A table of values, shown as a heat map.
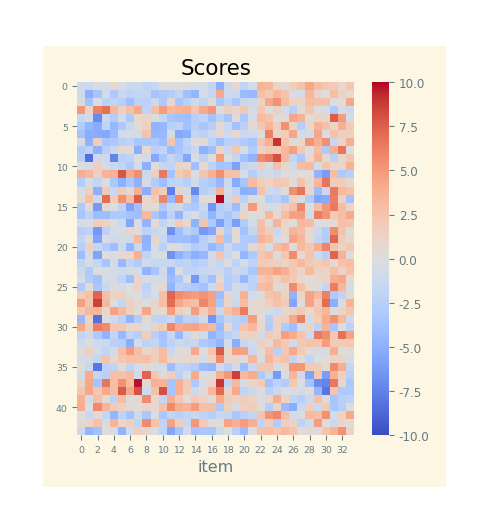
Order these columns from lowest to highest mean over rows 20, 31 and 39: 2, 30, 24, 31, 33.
2, 31, 33, 24, 30
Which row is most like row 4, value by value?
35
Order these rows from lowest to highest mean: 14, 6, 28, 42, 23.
6, 23, 14, 42, 28
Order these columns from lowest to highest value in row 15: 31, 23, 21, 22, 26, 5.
5, 23, 22, 26, 21, 31
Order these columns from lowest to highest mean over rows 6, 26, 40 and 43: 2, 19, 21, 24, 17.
17, 19, 21, 2, 24
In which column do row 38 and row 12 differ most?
30
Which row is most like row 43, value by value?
24
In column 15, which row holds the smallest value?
18
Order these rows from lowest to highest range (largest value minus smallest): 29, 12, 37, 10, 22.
22, 10, 12, 29, 37
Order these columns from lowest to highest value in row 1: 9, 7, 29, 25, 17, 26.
9, 7, 26, 29, 25, 17
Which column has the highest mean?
31
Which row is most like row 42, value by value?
28
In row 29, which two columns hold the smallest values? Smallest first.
2, 16
